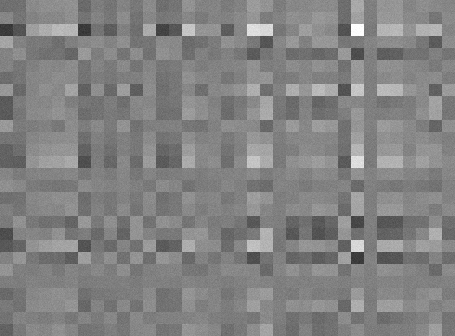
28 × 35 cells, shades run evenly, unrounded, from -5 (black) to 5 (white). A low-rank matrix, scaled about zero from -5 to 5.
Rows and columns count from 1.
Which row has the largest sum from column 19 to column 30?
3
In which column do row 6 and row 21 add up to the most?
28
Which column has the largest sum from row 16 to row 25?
21
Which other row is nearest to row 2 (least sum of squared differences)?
18
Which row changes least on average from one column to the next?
24
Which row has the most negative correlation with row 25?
16
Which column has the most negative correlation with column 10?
11
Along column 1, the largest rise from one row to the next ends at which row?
4
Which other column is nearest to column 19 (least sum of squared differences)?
35
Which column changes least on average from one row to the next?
29
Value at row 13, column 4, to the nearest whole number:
1
